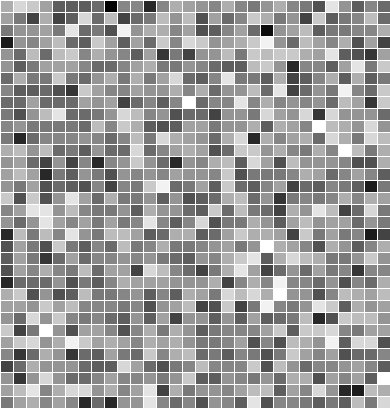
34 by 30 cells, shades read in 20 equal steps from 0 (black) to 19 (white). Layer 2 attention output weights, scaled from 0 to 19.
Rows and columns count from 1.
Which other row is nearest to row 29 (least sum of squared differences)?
18
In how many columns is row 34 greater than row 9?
16
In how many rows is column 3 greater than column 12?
15
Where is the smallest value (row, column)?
1, 9
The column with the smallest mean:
17
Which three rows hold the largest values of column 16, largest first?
19, 4, 31
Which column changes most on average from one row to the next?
25
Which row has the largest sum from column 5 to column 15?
29
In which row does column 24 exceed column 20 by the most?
12
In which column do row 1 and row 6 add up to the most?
21
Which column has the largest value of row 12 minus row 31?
13
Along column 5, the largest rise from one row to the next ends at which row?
10
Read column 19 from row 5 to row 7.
9 7 9
